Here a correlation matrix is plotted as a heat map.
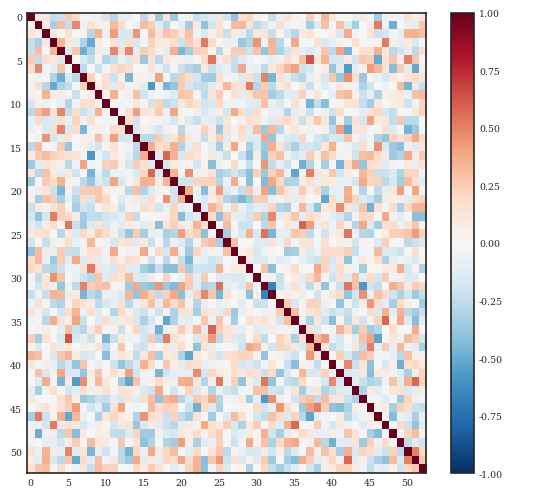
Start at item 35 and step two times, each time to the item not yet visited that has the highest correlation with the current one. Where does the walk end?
3
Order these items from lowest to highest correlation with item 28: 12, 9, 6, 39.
9, 12, 39, 6
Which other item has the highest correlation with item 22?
41
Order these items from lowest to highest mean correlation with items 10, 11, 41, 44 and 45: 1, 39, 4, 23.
23, 39, 1, 4
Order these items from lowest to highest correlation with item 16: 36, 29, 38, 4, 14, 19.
29, 14, 36, 38, 4, 19
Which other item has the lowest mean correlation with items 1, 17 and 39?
21
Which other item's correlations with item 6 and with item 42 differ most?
51
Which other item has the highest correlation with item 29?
8
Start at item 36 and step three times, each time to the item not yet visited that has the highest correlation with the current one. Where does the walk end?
37
